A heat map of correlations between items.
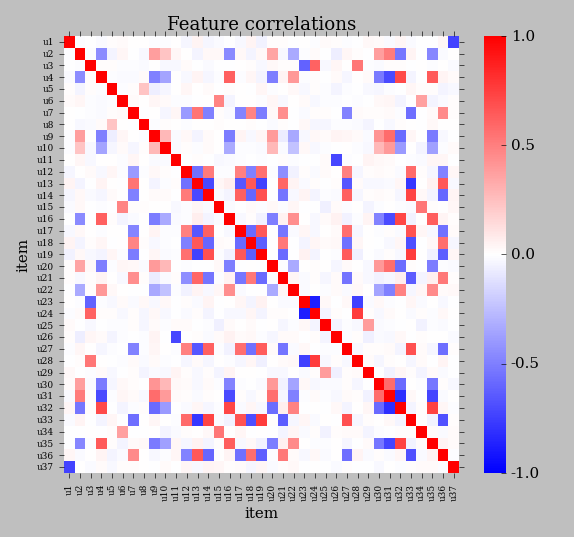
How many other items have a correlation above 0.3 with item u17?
5
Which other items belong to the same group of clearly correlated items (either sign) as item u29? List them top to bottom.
u25
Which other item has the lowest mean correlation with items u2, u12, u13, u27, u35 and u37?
u1
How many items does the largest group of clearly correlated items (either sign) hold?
11
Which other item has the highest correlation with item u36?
u13
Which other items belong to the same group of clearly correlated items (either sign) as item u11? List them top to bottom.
u26
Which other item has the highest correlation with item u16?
u32
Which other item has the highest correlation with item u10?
u31
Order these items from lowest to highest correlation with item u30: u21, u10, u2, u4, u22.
u4, u22, u21, u10, u2
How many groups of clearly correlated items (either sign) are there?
8
